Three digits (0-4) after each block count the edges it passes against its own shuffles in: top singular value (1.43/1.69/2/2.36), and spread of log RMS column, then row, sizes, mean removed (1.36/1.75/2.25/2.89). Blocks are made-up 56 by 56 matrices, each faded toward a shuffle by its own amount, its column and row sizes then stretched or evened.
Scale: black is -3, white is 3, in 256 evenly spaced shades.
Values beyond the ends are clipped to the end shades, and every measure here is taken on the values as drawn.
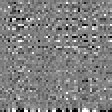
4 2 4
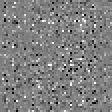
0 3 1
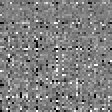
2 3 3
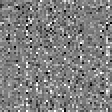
1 3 0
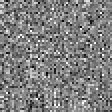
3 2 0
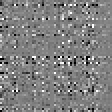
1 4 4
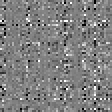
2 4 3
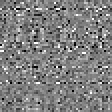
3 0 3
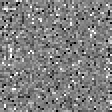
0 1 0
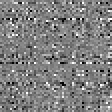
3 2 4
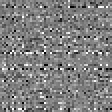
3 2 4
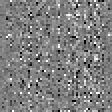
1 4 1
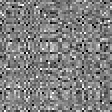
4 1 1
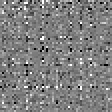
0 3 3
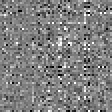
2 3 3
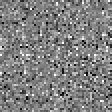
0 1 1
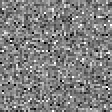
0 0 0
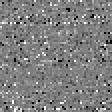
0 0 3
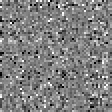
1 3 2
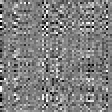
4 4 3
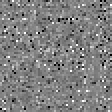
0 1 2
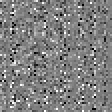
2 4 0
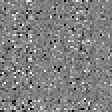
1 2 2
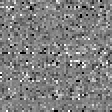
0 1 3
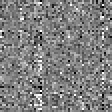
1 3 2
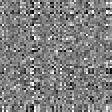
4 3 3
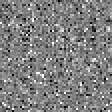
2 0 1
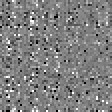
2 3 1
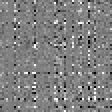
2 4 3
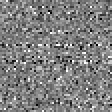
2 0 3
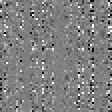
0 4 1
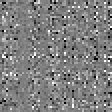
1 4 2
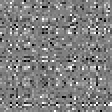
4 2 3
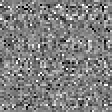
3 0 3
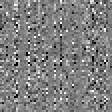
2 4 1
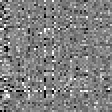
3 4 2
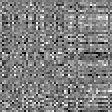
4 1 4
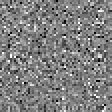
2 2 0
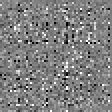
1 4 3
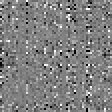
0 4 2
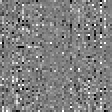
0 4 2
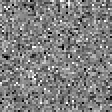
1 0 0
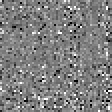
0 3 2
